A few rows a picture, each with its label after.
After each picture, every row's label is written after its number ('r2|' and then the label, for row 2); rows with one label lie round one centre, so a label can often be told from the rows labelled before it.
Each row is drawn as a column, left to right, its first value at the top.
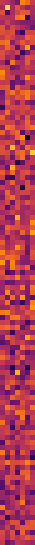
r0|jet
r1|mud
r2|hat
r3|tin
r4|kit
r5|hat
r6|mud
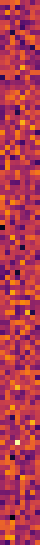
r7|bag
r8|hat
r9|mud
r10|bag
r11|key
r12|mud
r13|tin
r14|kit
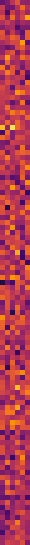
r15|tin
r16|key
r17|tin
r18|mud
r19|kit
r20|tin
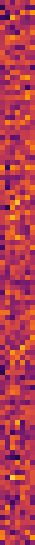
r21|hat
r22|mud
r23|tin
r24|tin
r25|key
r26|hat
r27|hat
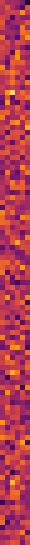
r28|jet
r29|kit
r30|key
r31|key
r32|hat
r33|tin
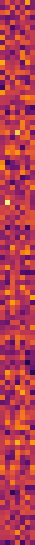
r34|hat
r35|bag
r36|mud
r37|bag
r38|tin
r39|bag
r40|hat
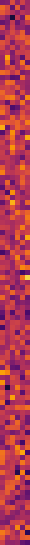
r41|kit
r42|key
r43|bag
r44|tin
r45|hat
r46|tin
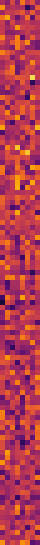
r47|tin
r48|jet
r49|jet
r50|hat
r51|kit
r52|jet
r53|hat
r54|tin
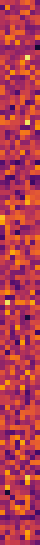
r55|bag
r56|mud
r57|tin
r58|jet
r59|bag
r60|key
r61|mud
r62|tin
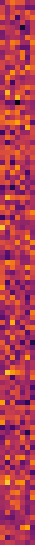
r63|kit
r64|key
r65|kit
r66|key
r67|key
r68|tin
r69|jet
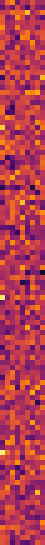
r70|kit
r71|bag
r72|bag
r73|kit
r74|tin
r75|hat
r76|kit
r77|key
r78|hat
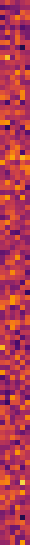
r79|key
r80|key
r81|jet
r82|jet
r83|key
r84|kit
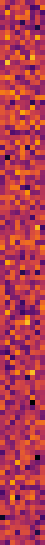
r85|mud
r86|hat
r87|key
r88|tin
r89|kit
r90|kit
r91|key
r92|tin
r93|mud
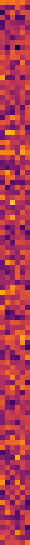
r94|mud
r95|bag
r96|bag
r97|key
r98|bag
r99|jet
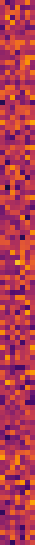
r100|key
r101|kit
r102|hat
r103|kit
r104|jet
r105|key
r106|key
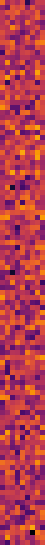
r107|jet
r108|hat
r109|kit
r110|bag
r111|kit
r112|tin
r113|tin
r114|kit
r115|jet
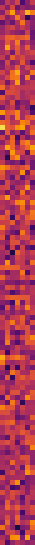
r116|tin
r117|hat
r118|kit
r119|jet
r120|tin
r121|hat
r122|bag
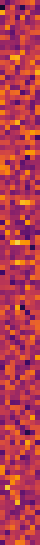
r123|hat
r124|tin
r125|key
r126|key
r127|jet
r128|bag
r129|bag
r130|jet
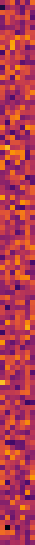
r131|hat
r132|jet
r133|kit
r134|jet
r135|jet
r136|tin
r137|mud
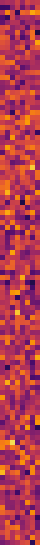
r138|hat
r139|hat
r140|bag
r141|mud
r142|kit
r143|key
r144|hat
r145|kit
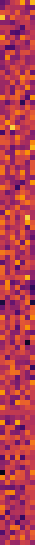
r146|tin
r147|key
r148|tin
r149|kit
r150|mud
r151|jet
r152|hat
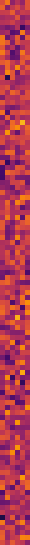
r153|mud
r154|bag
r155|kit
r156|tin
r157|key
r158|mud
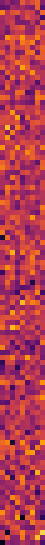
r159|hat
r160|tin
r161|jet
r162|hat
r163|mud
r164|jet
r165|jet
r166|mud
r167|hat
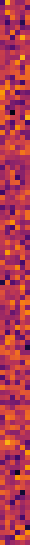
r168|key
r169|bag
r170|bag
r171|tin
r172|mud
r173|jet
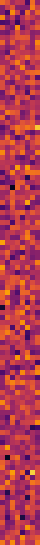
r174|jet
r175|mud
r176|kit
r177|hat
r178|mud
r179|tin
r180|kit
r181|kit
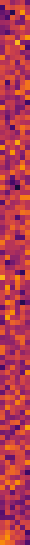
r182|key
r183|mud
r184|mud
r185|kit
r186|hat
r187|tin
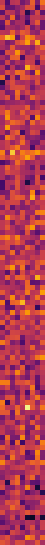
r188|mud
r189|tin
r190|jet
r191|key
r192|jet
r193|mud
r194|mud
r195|jet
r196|mud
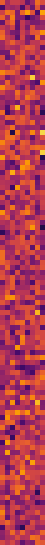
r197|jet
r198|bag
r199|kit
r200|key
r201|hat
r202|hat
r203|hat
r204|mud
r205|bag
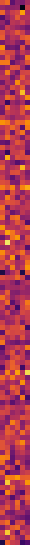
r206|hat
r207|key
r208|tin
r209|tin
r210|hat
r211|key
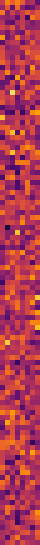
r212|hat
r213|bag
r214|bag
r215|mud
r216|bag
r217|hat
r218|jet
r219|jet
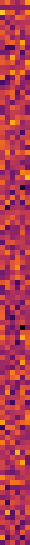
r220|hat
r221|bag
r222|key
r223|jet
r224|kit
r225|bag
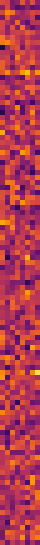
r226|bag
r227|kit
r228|hat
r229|key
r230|bag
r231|jet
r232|key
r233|key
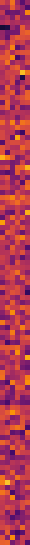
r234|key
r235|key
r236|mud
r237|tin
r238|tin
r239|hat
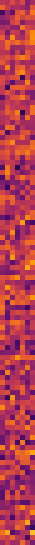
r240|mud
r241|kit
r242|mud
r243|jet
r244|bag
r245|jet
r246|jet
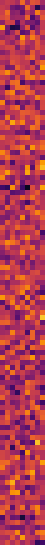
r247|kit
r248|kit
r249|key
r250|key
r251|mud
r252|kit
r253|mud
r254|hat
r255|hat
